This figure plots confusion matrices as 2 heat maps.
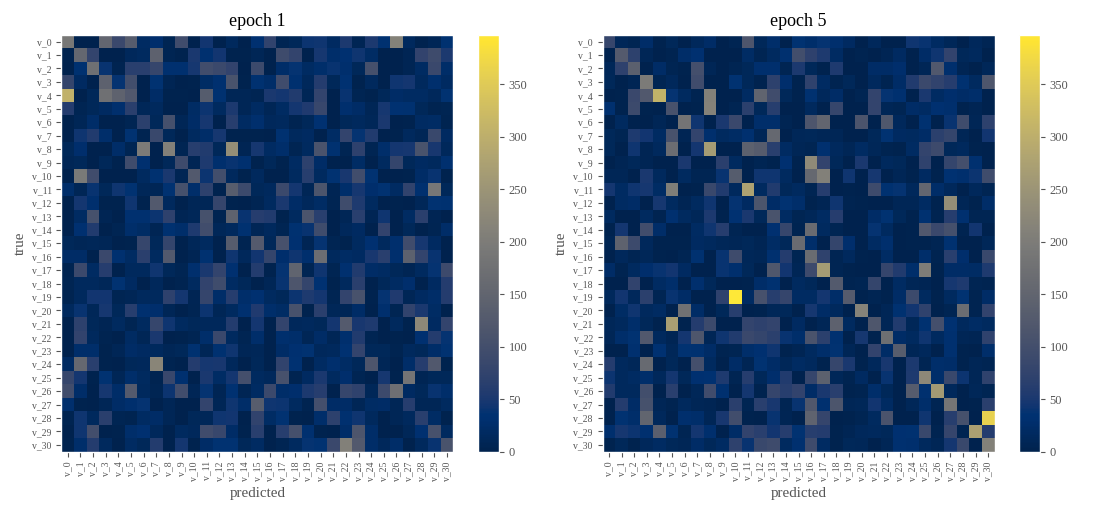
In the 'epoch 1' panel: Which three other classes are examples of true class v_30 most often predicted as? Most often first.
v_22, v_23, v_21
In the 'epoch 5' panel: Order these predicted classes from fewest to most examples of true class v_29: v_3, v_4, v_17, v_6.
v_6, v_3, v_17, v_4
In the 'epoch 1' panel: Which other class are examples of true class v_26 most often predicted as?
v_5
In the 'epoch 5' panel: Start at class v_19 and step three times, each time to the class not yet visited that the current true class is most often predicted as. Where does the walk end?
v_25
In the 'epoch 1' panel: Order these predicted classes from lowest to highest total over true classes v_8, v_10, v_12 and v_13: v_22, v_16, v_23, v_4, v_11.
v_4, v_16, v_22, v_11, v_23
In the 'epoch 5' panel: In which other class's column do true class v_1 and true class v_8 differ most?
v_5
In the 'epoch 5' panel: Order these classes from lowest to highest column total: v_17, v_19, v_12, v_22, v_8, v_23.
v_19, v_23, v_22, v_12, v_8, v_17
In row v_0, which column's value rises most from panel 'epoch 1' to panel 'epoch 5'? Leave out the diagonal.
v_11
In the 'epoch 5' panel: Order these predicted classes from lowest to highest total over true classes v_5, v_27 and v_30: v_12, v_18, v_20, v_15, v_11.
v_20, v_15, v_11, v_12, v_18
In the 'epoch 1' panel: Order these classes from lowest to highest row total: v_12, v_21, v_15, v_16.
v_12, v_15, v_21, v_16
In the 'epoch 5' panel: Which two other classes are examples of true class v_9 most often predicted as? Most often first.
v_16, v_28
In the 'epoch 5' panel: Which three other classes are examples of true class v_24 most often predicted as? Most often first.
v_3, v_7, v_18
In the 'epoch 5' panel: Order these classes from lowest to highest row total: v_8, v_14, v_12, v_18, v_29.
v_18, v_12, v_14, v_8, v_29
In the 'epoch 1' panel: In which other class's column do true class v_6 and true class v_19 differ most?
v_23
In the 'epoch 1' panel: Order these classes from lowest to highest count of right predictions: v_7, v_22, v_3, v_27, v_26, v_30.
v_22, v_27, v_7, v_30, v_3, v_26
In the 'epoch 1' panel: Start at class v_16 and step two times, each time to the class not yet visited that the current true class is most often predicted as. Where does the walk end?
v_18
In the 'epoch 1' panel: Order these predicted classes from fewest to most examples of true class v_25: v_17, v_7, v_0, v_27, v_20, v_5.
v_7, v_5, v_20, v_0, v_17, v_27
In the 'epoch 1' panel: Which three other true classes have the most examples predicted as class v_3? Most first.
v_4, v_0, v_16
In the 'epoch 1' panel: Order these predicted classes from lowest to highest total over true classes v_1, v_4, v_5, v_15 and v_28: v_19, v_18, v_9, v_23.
v_9, v_19, v_23, v_18
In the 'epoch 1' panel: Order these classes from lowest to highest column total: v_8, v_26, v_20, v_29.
v_26, v_8, v_29, v_20
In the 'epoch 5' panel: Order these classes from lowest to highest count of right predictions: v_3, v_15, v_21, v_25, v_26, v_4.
v_21, v_15, v_3, v_25, v_26, v_4
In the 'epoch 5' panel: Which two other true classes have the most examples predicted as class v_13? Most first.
v_7, v_17
